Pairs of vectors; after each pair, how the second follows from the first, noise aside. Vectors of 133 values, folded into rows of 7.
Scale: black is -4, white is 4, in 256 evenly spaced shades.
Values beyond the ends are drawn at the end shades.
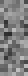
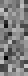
copied.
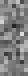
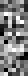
reversed, negated, scaled up.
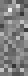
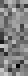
reversed, negated.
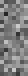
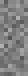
wrapped around, shrunk.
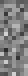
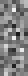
wrapped around.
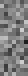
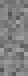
wrapped around, shrunk.
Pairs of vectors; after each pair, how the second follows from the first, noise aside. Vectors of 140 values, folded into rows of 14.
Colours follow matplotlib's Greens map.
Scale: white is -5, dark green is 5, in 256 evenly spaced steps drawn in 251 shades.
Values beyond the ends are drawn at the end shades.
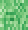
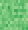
reversed, shrunk.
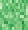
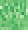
partly zeroed.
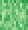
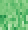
wrapped around, partly zeroed.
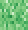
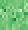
wrapped around, negated, partly zeroed.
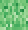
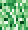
reversed, scaled up.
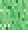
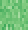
negated, shrunk.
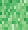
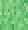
negated, shrunk.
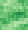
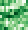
reversed, scaled up.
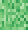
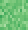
reversed, shrunk.
